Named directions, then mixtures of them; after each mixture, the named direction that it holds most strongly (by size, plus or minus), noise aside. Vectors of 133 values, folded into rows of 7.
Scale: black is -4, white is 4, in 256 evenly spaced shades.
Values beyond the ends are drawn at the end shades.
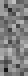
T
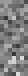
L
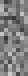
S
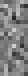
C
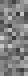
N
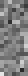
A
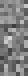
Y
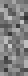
T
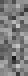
L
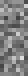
Y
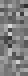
Y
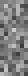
C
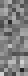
A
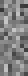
C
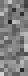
A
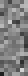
A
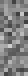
N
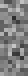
C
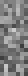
Y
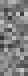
N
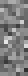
Y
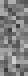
T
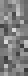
Y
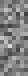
N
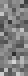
L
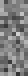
S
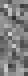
C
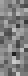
L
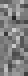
C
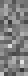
N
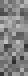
S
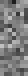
N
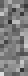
A
